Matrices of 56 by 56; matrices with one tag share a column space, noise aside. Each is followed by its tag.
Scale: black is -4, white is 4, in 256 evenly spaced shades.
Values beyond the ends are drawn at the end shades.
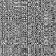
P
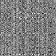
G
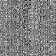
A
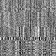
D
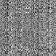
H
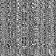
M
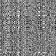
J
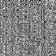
A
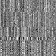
D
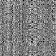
A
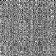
A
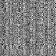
M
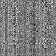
P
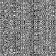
J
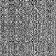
A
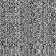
M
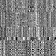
D
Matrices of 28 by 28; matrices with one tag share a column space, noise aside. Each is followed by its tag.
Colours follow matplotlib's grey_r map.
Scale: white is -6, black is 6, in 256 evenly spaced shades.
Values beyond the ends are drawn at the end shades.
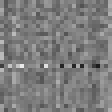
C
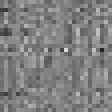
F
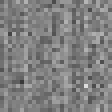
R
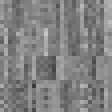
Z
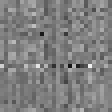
C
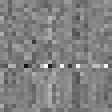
C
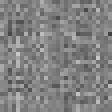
R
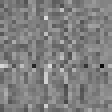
C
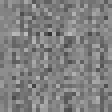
R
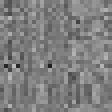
C
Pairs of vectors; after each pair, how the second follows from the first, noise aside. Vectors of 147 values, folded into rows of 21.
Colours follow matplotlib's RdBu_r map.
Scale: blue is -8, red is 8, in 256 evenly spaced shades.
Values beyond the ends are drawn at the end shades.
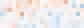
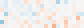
reversed, partly zeroed.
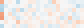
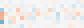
wrapped around, negated, partly zeroed.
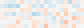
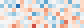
scaled up.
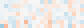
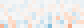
negated, partly zeroed.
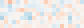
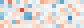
scaled up.
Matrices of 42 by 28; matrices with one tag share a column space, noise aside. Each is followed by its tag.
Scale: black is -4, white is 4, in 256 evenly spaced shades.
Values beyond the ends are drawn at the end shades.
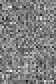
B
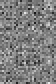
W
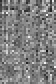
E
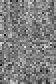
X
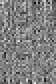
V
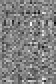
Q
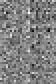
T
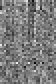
E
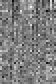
E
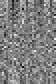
X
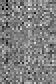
W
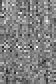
X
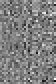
Q
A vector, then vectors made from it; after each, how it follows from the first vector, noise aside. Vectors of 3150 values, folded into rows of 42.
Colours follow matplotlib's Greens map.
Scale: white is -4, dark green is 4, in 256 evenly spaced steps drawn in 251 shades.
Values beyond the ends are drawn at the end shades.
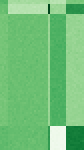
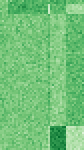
negated, shrunk.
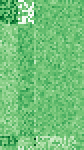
reversed, partly zeroed.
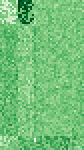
reversed, negated, partly zeroed.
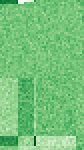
reversed, partly zeroed.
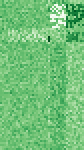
wrapped around, partly zeroed.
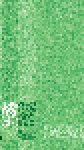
wrapped around, partly zeroed.
